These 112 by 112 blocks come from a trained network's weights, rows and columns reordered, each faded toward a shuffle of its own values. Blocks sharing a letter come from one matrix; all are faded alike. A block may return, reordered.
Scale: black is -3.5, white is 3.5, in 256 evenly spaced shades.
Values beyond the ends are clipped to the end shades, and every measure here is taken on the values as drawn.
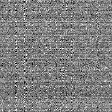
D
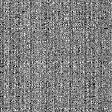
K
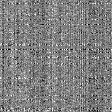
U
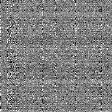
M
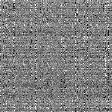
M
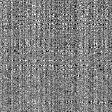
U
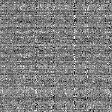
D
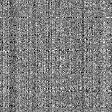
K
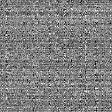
D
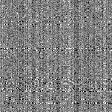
U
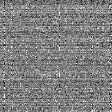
D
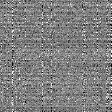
M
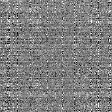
M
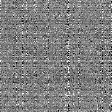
M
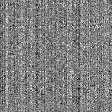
K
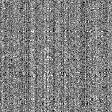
K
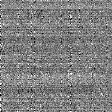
D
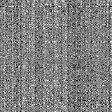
U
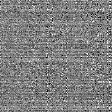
D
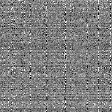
M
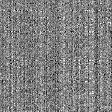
K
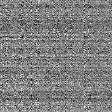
D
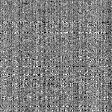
U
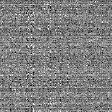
D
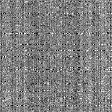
U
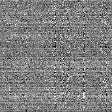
D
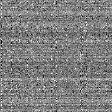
D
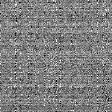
D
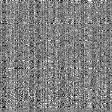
U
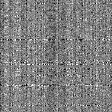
U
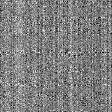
K
